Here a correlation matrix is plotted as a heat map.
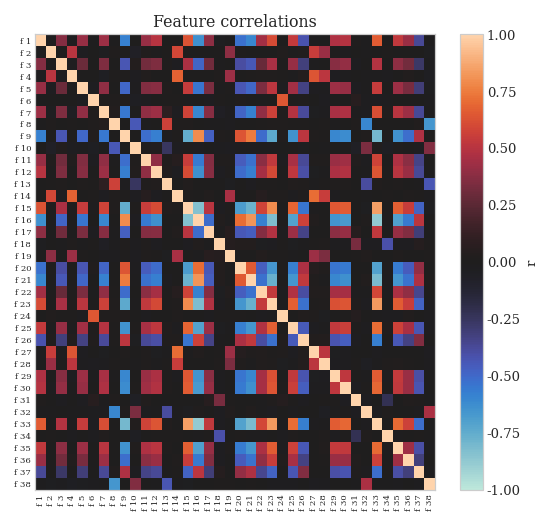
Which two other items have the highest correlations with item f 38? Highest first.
f 32, f 10
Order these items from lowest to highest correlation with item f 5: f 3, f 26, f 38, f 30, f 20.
f 20, f 26, f 38, f 3, f 30
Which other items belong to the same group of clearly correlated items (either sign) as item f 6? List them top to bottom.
f 24
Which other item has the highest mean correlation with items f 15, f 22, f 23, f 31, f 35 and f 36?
f 33
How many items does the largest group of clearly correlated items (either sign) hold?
22
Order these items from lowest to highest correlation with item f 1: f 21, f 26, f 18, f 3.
f 21, f 26, f 18, f 3
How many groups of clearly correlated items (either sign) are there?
5
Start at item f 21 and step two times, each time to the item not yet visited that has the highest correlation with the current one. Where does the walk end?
f 9
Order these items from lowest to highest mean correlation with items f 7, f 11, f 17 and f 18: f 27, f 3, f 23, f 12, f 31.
f 27, f 31, f 3, f 12, f 23
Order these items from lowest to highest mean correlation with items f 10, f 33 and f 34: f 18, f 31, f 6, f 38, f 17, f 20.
f 20, f 18, f 31, f 6, f 38, f 17
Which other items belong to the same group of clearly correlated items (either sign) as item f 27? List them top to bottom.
f 2, f 4, f 14, f 19, f 28
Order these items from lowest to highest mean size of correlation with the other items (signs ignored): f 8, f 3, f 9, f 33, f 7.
f 8, f 3, f 7, f 9, f 33
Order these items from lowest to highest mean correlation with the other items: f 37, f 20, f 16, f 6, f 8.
f 16, f 20, f 37, f 8, f 6
